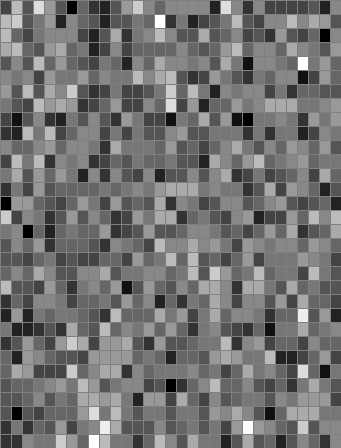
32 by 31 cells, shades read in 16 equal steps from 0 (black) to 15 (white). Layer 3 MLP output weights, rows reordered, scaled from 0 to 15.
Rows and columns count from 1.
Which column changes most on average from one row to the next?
28
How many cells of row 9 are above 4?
20
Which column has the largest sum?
15
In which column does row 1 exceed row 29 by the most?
13
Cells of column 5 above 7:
13
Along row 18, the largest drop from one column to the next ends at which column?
5
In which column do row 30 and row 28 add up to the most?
9
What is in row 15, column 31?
2
